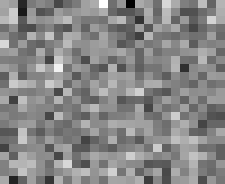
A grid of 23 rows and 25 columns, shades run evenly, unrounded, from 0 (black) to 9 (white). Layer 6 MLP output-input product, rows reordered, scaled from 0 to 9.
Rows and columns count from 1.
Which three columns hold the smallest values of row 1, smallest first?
15, 3, 7
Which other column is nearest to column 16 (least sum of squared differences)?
11
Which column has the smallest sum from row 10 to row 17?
23
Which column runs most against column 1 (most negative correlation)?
18
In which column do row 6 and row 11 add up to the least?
22
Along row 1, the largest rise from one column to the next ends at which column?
16
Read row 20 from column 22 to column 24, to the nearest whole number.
7 6 5
